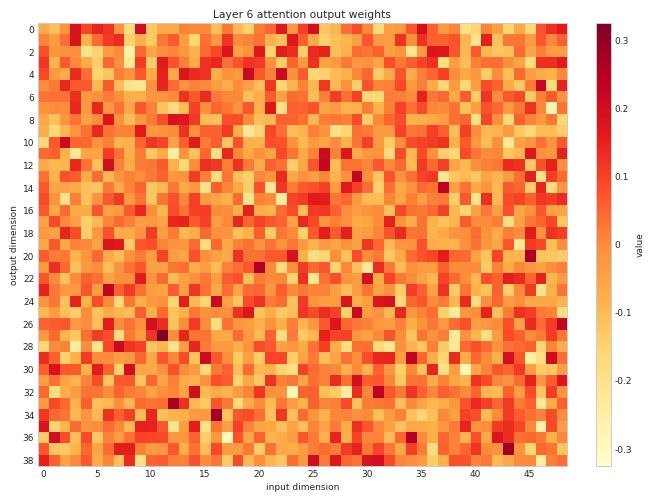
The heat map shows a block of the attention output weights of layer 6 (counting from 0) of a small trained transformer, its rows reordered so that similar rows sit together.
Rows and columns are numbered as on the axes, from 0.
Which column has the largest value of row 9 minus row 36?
17
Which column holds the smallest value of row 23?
46
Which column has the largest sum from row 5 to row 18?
26
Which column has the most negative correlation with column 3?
40
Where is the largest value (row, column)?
27, 11
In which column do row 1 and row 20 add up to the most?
23
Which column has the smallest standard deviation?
42
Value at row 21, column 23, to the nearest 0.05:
0
